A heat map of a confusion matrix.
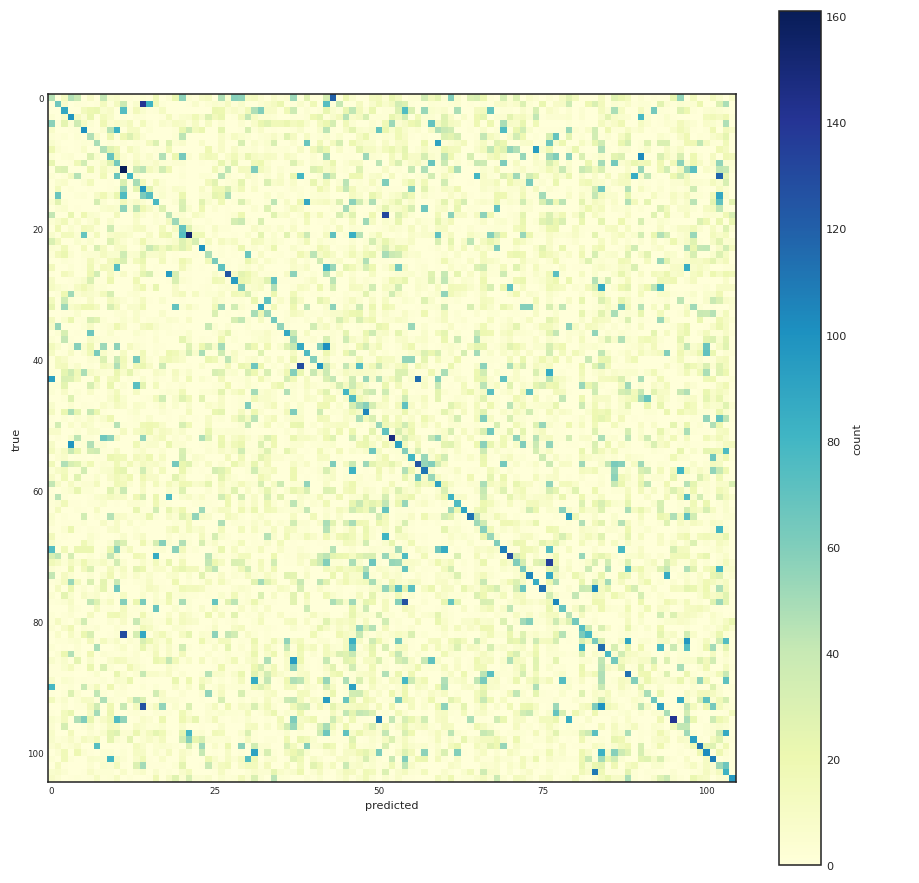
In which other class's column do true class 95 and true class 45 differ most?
50
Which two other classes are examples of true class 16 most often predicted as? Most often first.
39, 102
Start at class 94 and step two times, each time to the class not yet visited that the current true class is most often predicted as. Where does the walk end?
54
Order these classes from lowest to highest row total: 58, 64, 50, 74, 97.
58, 50, 64, 74, 97
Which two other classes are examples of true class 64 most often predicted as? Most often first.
79, 97
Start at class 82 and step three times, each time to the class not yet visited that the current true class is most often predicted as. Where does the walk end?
21
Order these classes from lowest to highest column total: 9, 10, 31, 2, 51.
2, 9, 31, 10, 51
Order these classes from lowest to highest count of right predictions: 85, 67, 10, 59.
67, 10, 85, 59
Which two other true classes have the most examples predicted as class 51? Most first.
18, 67
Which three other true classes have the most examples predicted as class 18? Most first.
27, 61, 86
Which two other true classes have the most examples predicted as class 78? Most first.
89, 63
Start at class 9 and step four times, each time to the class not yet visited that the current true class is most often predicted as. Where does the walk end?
24
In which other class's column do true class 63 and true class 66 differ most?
102
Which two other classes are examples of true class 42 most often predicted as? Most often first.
76, 37
